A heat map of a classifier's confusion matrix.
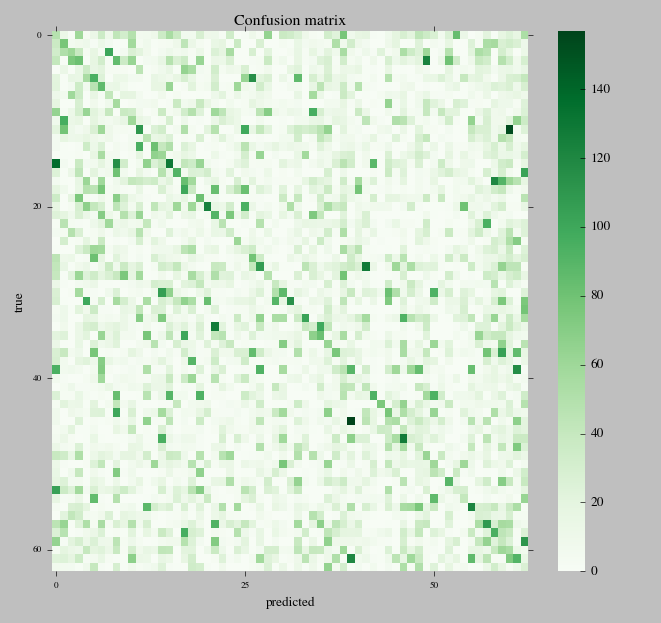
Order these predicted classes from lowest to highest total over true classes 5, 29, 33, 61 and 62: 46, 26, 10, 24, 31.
31, 24, 10, 26, 46
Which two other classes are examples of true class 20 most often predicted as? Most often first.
25, 54
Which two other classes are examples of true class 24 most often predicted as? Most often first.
61, 60
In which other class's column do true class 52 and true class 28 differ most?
9
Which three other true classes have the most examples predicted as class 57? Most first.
22, 37, 59
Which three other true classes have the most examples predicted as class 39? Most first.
45, 61, 47
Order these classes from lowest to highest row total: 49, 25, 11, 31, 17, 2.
25, 49, 2, 17, 11, 31
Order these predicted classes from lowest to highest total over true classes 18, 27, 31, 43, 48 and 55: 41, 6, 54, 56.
54, 56, 6, 41
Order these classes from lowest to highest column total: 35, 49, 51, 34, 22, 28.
51, 28, 22, 34, 35, 49
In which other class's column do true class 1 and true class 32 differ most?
62
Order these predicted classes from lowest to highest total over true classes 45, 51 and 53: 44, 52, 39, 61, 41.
52, 41, 61, 44, 39
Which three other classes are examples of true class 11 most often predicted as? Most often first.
60, 25, 1
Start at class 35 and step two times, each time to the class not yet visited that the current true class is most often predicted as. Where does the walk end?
58
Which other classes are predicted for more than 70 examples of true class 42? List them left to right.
8, 15, 19, 50
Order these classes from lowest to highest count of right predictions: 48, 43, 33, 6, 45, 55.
48, 45, 43, 6, 33, 55
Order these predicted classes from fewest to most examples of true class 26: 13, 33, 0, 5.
33, 13, 0, 5
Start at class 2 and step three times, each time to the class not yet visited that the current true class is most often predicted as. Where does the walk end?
21
